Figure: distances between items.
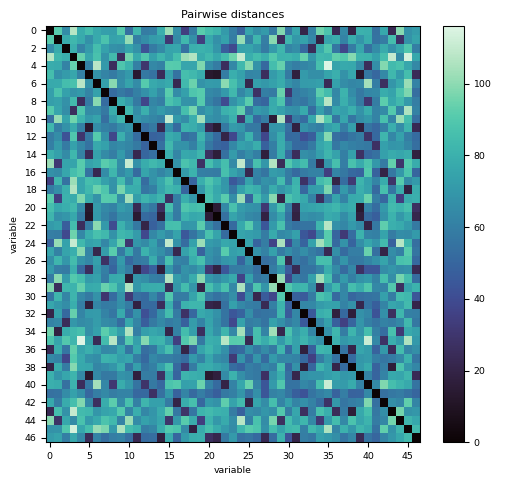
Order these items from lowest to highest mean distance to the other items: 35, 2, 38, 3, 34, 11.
11, 38, 2, 34, 35, 3
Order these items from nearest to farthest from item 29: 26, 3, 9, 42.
42, 9, 3, 26
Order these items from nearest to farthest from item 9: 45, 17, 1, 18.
1, 17, 18, 45
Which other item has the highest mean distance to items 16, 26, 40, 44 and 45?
3
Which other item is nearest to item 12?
22
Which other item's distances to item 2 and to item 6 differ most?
35
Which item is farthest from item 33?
45
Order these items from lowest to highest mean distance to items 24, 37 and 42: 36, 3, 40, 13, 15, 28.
36, 28, 13, 15, 40, 3
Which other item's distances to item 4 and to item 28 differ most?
10
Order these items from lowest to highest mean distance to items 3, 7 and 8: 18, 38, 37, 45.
38, 37, 18, 45
